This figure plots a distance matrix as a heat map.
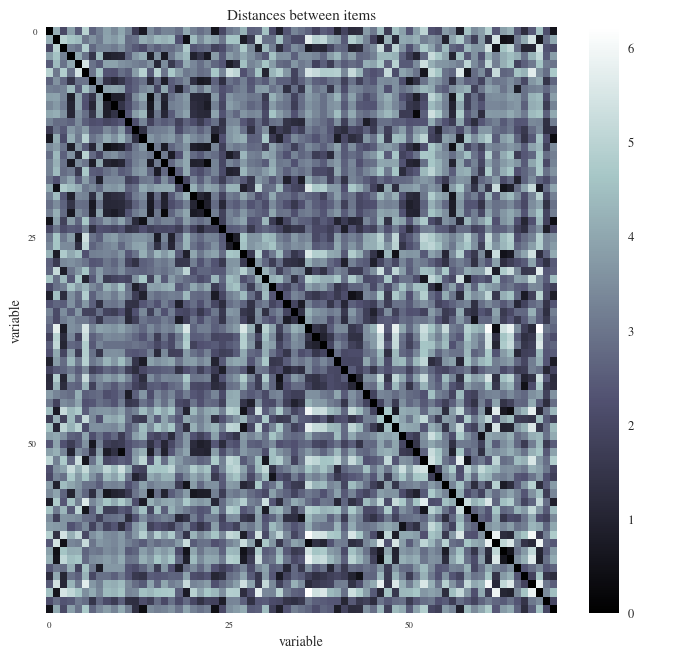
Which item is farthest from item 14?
53
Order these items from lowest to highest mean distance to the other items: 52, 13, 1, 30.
13, 30, 1, 52
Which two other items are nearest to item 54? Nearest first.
31, 12
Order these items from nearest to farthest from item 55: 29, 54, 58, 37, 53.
58, 54, 53, 37, 29
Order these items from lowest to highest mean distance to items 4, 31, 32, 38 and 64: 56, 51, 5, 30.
56, 51, 30, 5
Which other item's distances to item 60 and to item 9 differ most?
49
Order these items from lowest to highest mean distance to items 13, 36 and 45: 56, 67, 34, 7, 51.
67, 34, 56, 7, 51
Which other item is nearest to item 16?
22
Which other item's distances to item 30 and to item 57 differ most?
52
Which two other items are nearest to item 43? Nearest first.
66, 32
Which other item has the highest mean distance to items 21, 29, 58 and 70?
68
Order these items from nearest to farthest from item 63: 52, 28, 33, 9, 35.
28, 35, 33, 52, 9
